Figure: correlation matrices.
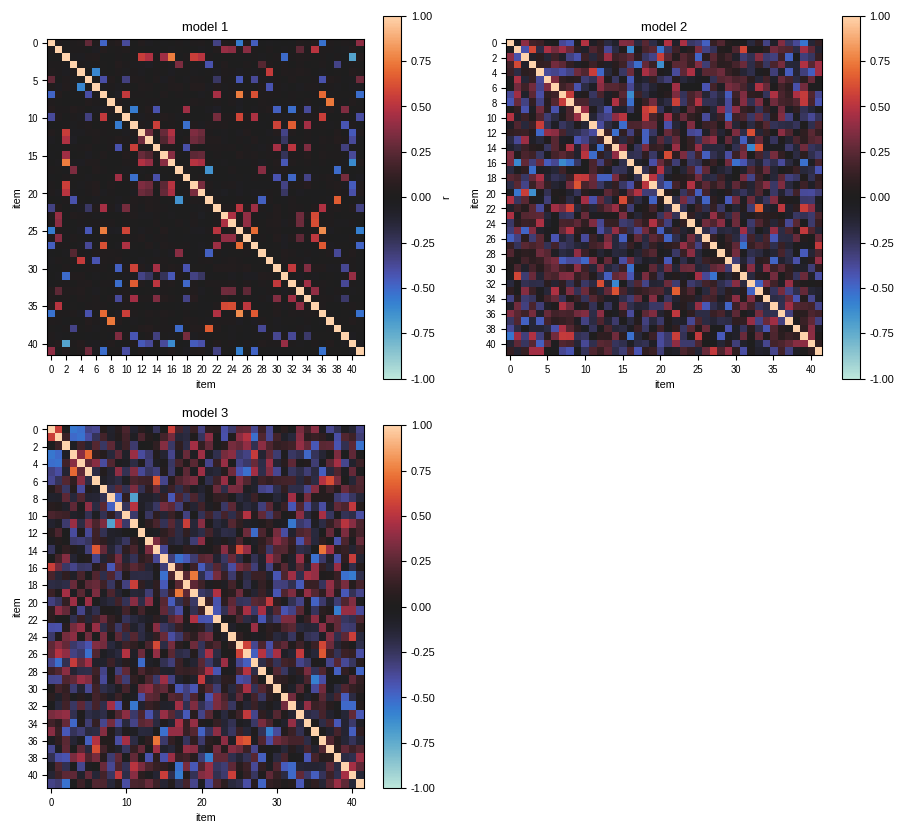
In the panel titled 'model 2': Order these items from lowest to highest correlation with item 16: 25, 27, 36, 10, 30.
30, 36, 25, 10, 27
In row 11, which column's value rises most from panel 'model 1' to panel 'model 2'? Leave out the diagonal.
18
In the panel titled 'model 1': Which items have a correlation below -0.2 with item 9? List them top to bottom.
11, 14, 30, 32, 34
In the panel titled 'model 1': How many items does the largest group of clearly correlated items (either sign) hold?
9
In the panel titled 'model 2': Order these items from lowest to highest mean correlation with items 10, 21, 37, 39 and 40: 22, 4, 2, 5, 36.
4, 2, 5, 36, 22
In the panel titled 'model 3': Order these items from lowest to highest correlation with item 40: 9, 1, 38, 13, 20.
38, 13, 1, 20, 9
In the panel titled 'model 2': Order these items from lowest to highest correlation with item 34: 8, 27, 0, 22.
0, 22, 8, 27
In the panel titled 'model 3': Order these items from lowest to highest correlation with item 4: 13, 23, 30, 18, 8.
13, 30, 18, 8, 23
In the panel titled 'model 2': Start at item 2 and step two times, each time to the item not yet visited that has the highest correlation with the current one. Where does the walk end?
17
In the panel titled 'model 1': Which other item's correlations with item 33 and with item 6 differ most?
4
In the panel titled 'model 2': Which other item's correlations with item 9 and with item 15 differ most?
19
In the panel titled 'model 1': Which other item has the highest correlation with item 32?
11
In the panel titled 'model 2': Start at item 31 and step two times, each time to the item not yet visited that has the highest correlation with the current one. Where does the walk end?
3
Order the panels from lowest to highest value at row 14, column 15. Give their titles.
model 3, model 1, model 2
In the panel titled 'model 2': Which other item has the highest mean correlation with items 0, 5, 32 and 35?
12
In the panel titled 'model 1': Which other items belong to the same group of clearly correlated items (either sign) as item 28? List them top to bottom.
3, 17, 21, 38
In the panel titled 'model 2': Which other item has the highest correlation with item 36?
22
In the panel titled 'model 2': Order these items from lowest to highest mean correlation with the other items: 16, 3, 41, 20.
16, 20, 41, 3
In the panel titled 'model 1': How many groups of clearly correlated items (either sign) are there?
7
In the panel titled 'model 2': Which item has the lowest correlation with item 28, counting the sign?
39
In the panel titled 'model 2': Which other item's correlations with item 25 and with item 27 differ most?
31
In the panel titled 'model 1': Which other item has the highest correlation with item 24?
35
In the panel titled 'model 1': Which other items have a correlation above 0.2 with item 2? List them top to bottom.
12, 13, 15, 16, 19, 20
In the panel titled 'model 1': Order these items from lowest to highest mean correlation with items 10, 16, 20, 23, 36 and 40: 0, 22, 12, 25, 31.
0, 31, 12, 22, 25
